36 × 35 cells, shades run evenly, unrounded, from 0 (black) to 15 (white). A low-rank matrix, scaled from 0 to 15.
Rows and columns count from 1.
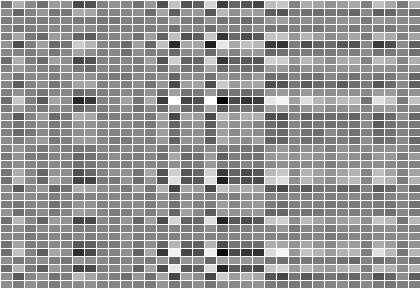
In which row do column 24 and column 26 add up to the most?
13
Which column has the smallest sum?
19
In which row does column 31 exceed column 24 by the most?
6
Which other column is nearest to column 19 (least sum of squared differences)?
7
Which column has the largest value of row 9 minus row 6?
18
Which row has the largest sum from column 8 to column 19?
24
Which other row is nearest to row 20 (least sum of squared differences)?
12
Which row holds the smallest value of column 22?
32
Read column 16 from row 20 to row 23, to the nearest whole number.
6 7 5 5
